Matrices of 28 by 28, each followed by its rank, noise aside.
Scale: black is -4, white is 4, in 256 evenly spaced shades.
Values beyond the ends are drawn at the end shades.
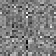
four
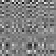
two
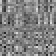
two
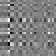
one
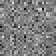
five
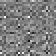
four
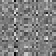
two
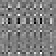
one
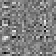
three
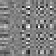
one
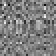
three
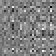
two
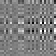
one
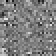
four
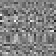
four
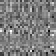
three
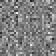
five
